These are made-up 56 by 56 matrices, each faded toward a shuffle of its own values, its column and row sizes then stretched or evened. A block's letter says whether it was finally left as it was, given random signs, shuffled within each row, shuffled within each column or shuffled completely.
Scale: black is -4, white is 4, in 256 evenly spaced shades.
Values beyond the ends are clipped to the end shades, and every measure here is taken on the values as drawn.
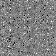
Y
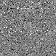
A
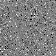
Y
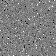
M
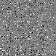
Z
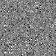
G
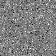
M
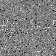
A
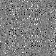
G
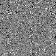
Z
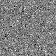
M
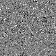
A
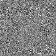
Z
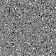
Y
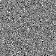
Y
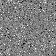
M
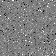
M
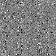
Z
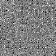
G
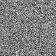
Y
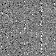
Y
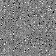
Y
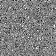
A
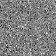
Z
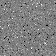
M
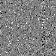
Y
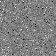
M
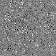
Z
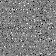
A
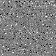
A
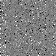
Y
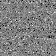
A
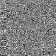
G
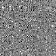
G
